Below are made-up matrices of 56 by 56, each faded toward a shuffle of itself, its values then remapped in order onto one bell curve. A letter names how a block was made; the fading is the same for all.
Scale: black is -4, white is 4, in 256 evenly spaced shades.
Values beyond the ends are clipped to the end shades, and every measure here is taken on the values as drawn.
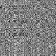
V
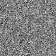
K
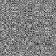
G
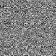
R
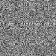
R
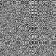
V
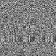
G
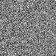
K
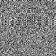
R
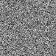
K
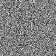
K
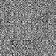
G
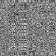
V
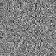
G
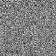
R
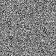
K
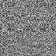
R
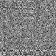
R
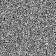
K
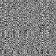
V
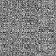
G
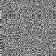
V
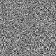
R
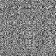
G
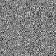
G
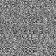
R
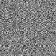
R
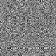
G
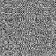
G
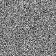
K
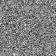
K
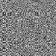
V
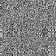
R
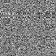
R
